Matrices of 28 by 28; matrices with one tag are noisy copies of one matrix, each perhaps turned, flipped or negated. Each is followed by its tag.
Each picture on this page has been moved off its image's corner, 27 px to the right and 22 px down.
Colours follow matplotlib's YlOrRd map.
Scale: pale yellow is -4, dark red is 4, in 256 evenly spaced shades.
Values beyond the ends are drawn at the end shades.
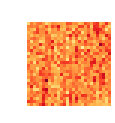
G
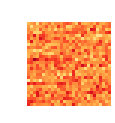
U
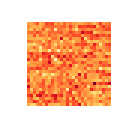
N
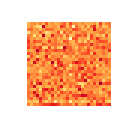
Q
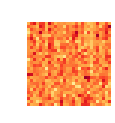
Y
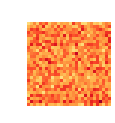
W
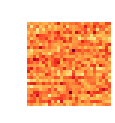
U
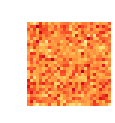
W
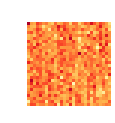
N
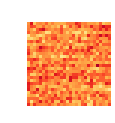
G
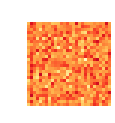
Q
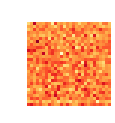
Q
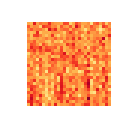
Y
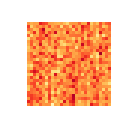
U
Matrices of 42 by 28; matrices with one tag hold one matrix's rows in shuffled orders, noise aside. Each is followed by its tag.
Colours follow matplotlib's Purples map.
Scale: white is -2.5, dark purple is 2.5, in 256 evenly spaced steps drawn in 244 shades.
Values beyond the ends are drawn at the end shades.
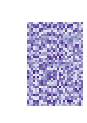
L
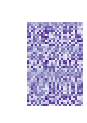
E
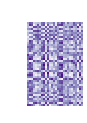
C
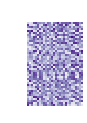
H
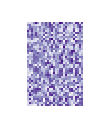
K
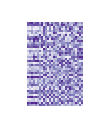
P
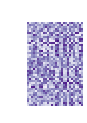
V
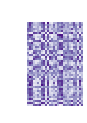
C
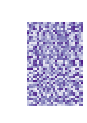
H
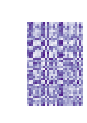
C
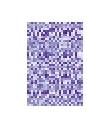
E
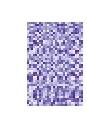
H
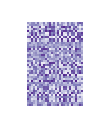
E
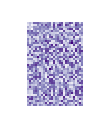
K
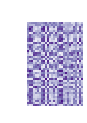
C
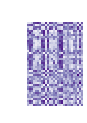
C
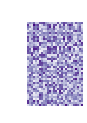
L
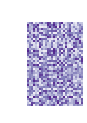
L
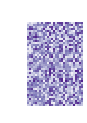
K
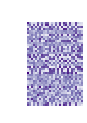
E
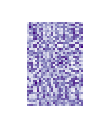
H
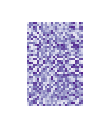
H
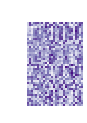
K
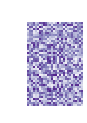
L
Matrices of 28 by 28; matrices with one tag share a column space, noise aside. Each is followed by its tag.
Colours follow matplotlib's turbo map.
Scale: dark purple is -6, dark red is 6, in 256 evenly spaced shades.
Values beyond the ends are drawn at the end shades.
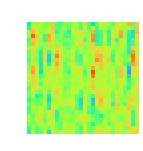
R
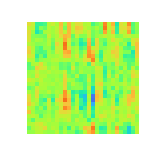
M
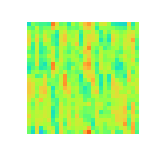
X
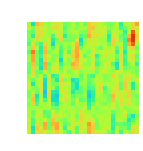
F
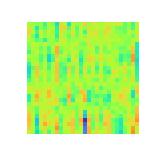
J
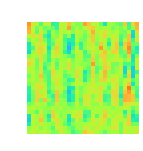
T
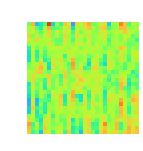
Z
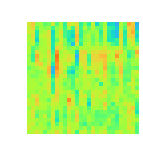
R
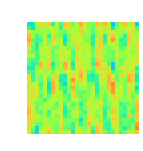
X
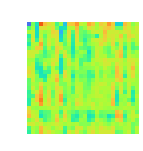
T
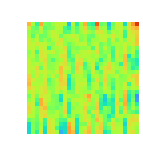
Z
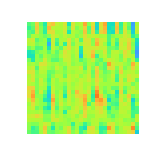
M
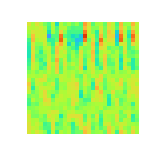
F
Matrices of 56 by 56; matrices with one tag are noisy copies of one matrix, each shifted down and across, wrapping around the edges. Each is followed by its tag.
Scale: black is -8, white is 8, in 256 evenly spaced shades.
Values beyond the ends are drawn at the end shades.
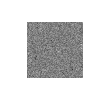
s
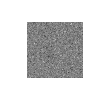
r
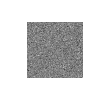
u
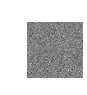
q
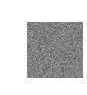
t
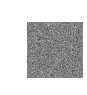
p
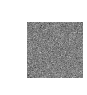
q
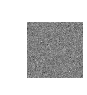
r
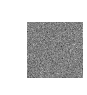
u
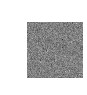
t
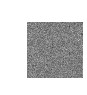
p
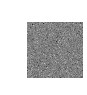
t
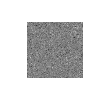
s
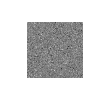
u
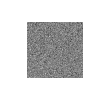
p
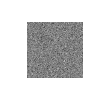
r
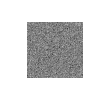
p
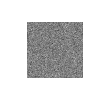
t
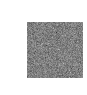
t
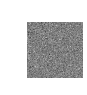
u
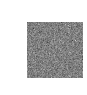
u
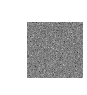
u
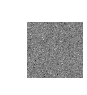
q
